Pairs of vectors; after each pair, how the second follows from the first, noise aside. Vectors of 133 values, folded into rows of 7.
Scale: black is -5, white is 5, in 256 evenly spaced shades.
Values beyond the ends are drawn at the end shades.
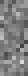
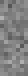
shrunk.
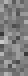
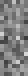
negated.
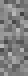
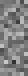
reversed, negated.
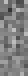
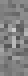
partly zeroed.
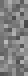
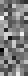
reversed, scaled up.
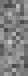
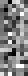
wrapped around, negated, scaled up.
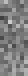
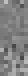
partly zeroed.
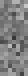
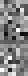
reversed, scaled up.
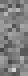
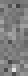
partly zeroed.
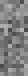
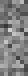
negated.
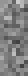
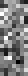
wrapped around, negated, scaled up.
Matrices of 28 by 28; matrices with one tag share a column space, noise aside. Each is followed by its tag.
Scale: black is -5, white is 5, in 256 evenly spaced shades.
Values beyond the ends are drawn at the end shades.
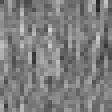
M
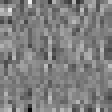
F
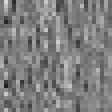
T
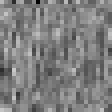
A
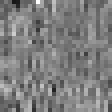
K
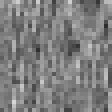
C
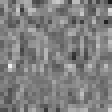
F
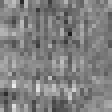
K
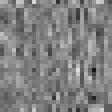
A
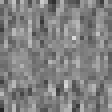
K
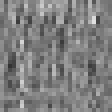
T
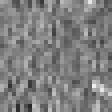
K
